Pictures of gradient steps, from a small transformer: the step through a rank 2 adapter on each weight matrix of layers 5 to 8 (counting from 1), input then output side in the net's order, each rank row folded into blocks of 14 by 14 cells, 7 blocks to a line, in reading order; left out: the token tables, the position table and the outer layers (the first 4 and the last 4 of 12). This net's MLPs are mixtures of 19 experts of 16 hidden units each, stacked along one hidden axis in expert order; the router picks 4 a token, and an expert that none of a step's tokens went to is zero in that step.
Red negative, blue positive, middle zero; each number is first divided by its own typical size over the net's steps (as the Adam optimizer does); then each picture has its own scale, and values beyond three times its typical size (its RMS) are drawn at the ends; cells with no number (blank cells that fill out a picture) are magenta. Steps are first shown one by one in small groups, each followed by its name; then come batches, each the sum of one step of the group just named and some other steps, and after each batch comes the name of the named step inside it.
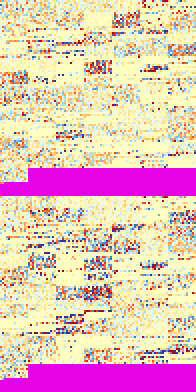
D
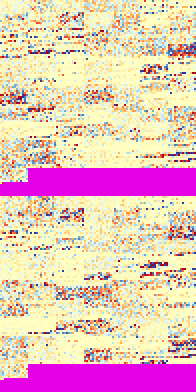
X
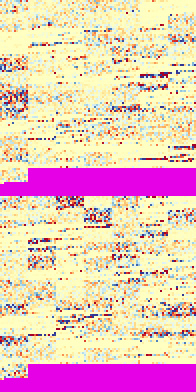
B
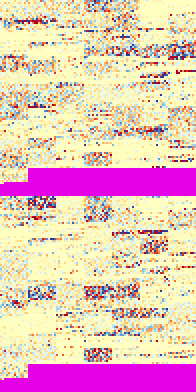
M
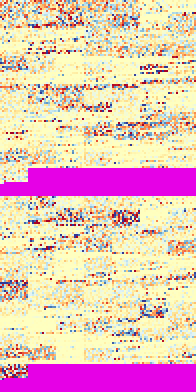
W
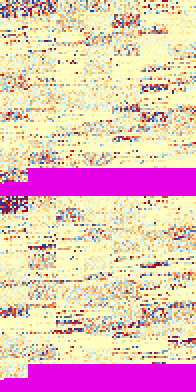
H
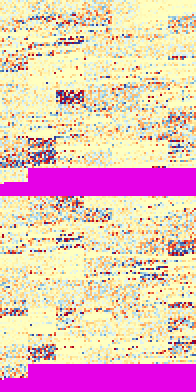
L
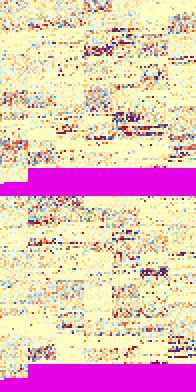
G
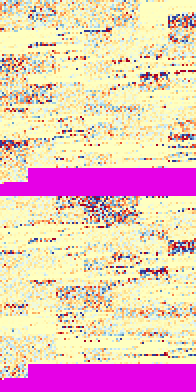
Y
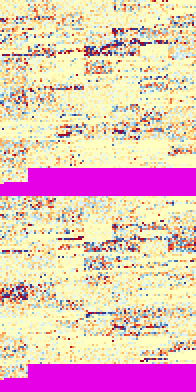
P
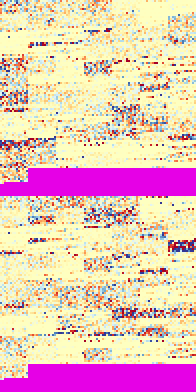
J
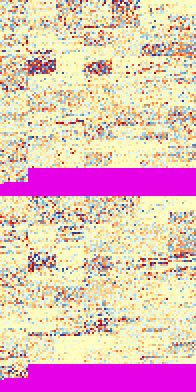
X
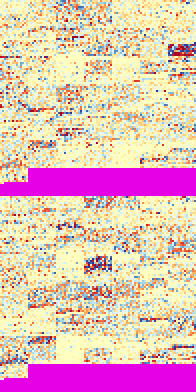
D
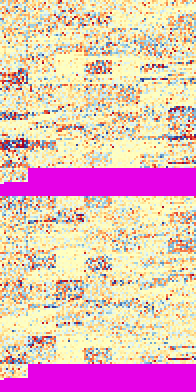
P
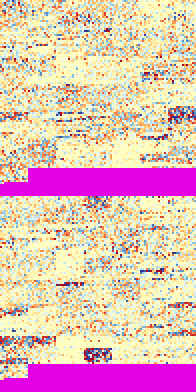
Y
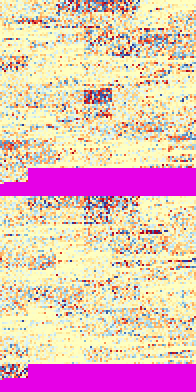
M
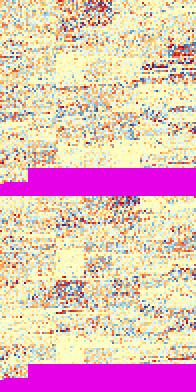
W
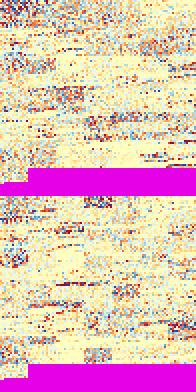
H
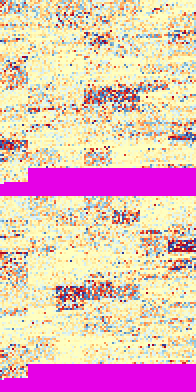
W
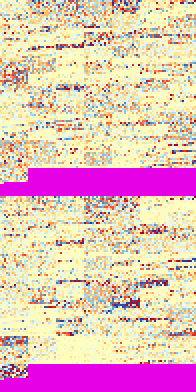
H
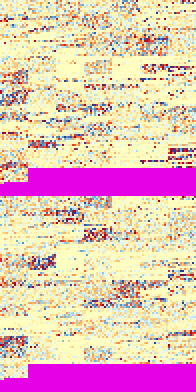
H
